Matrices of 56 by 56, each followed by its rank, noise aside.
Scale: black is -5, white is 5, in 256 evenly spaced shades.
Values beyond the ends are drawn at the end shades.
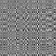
two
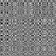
two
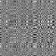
two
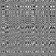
two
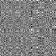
three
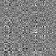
five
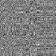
five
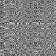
four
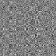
four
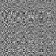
four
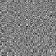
four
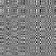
two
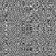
four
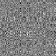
four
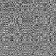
five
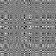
two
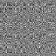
five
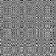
three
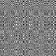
two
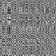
three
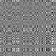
two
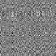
four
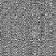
five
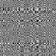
three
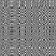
two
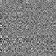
five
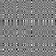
two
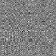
four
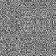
five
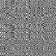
three
